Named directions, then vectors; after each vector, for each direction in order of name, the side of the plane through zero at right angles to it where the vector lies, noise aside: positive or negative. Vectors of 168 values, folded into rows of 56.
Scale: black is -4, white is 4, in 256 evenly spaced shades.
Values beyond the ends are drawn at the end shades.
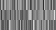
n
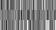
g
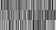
positive, negative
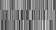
positive, positive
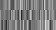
positive, positive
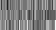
positive, negative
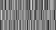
negative, negative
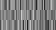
negative, negative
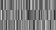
positive, negative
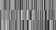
negative, negative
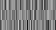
negative, negative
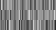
negative, positive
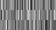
negative, positive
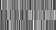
negative, positive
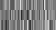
positive, positive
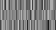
negative, negative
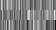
negative, positive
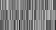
negative, positive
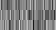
positive, negative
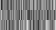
positive, negative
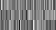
negative, positive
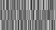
positive, positive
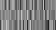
negative, negative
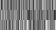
positive, negative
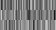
positive, negative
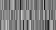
negative, negative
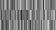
positive, positive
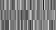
positive, positive
